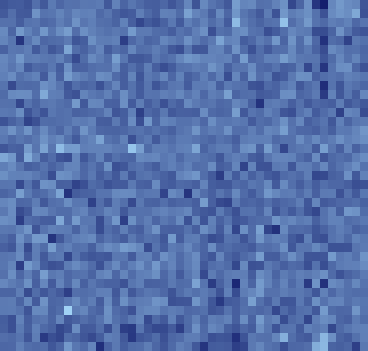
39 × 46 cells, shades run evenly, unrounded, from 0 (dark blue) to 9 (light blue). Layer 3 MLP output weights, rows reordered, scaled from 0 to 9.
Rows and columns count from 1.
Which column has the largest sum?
25
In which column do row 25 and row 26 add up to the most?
8
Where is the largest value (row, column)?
35, 9
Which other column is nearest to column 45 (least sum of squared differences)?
5
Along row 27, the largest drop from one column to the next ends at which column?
7
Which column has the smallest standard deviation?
38
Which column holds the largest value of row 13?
30
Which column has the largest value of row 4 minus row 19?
31
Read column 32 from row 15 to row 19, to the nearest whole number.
5 5 6 3 5
